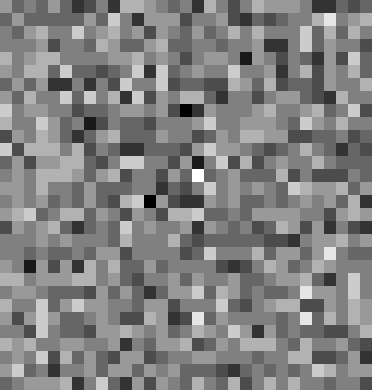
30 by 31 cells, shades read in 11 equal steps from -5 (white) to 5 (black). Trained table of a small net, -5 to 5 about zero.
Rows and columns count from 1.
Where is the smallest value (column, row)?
17, 14
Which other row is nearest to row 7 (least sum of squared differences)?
26
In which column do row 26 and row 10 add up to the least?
4
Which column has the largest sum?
16
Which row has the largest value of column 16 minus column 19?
9
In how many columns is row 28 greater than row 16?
8
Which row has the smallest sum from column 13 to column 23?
27
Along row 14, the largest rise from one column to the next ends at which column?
18
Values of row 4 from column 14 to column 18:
-2 1 1 0 0
